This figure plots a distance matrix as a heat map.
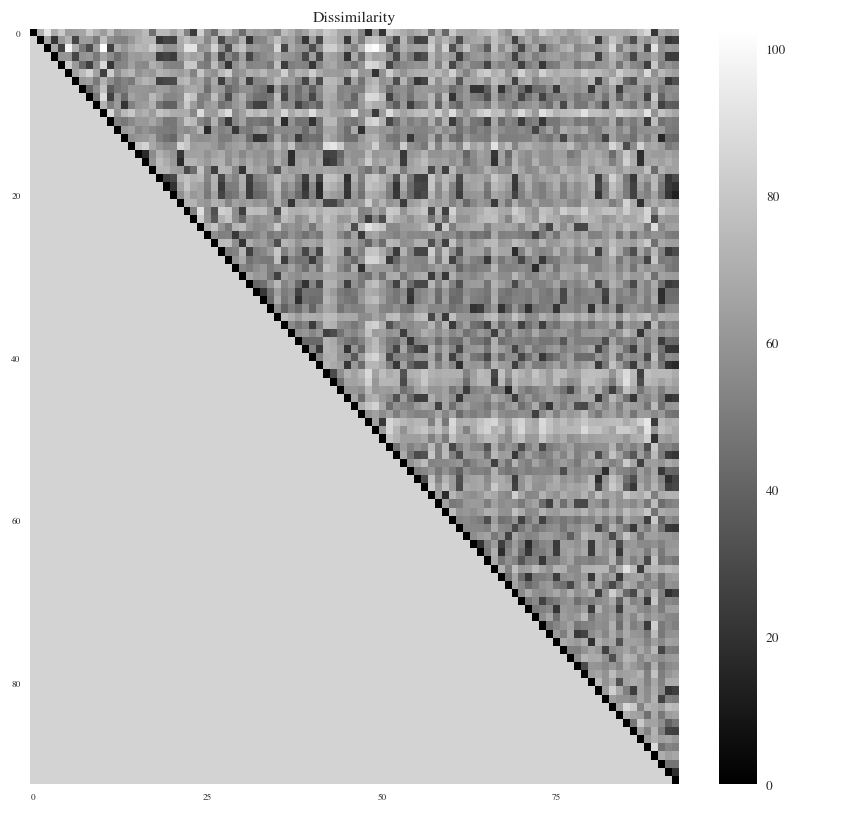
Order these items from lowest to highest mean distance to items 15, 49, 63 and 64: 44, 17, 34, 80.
34, 80, 44, 17
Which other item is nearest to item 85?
14
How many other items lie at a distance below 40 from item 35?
6
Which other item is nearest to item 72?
29
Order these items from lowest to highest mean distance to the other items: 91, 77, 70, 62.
91, 70, 62, 77
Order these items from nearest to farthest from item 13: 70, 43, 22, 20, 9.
9, 20, 70, 43, 22
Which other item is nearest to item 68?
44
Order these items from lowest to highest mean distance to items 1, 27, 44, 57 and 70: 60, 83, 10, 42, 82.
60, 82, 83, 42, 10
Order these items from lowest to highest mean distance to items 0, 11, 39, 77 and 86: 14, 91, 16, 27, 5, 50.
91, 27, 50, 14, 16, 5
